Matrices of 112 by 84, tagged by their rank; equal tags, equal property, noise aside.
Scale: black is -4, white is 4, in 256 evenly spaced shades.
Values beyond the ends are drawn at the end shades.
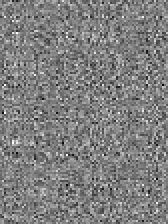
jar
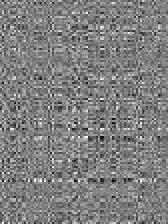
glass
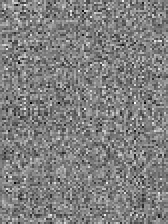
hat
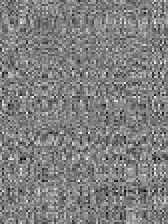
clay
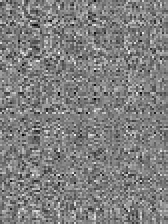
jar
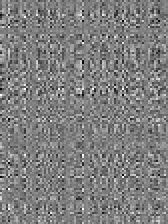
glass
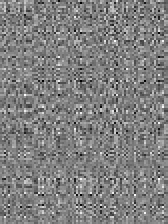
glass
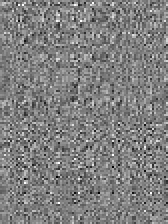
clay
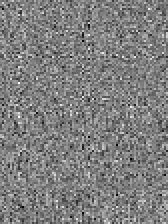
hat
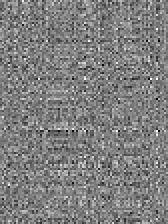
jar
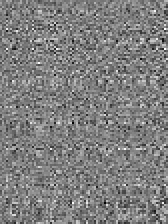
jar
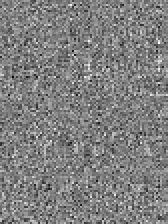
hat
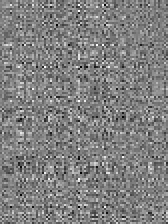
clay
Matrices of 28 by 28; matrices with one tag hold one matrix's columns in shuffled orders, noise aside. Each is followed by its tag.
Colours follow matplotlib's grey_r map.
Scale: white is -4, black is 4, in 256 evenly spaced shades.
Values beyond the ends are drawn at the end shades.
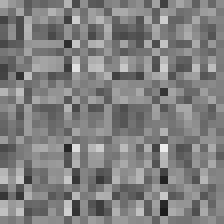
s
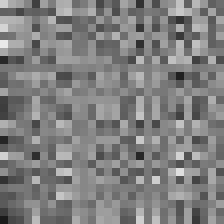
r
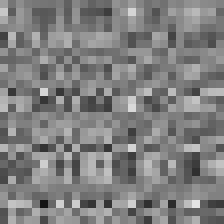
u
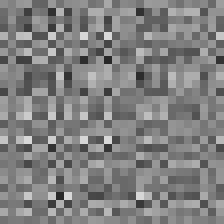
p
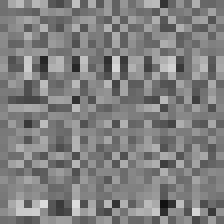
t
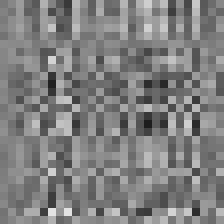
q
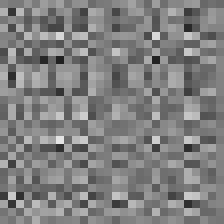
p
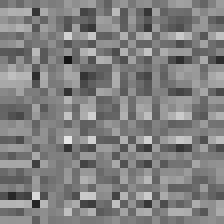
p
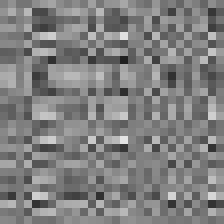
p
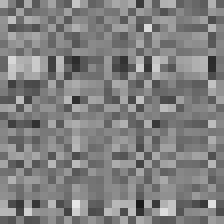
t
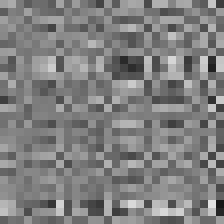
t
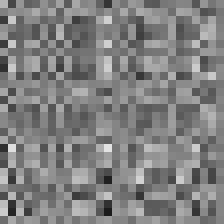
s
